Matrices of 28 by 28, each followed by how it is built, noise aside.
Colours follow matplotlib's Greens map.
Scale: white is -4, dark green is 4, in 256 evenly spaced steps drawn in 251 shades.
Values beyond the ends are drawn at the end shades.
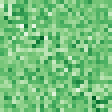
banded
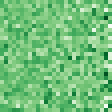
uneven columns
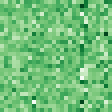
uneven columns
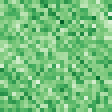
Toeplitz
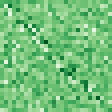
banded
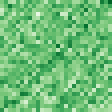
Hankel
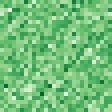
Hankel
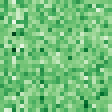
uneven columns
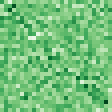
banded
